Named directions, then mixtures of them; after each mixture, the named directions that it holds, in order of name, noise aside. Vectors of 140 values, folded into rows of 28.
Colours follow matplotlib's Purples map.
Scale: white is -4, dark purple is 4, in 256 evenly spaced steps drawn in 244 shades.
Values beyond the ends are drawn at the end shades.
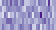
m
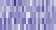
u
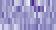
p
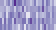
u.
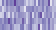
m, u.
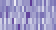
u.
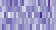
m.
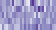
p.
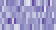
m, p, u.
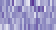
p.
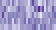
m, p, u.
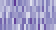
u.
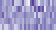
p.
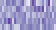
m, p, u.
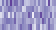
m.
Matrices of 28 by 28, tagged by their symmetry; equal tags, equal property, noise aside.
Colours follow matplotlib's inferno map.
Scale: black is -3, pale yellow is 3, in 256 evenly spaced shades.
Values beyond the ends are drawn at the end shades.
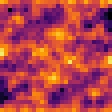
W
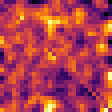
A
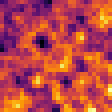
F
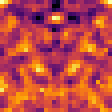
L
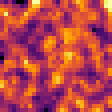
A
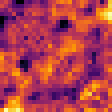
F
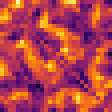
F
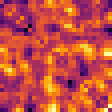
F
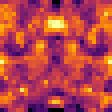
L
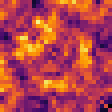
F
